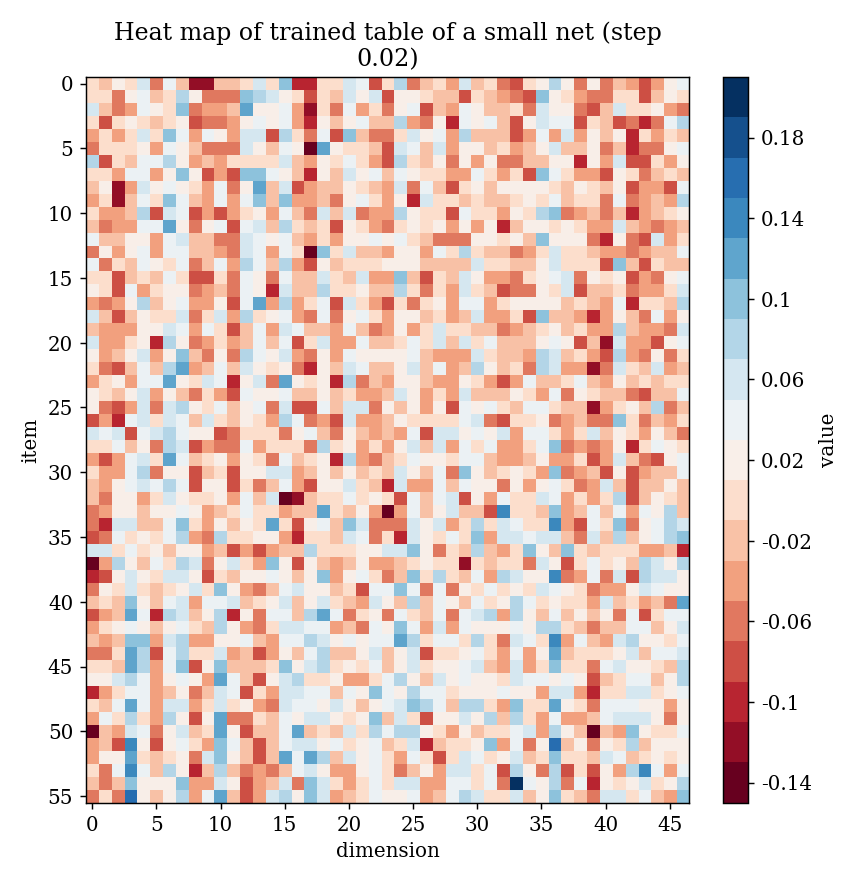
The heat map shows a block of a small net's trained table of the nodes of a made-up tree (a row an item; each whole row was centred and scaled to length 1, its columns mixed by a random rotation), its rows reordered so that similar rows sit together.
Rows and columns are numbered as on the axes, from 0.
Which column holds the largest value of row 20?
6
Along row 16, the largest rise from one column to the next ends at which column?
15
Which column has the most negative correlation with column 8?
29
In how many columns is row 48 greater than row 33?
31
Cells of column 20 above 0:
36
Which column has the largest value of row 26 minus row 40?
41
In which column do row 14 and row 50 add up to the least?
39
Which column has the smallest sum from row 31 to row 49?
0
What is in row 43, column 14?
-0.04
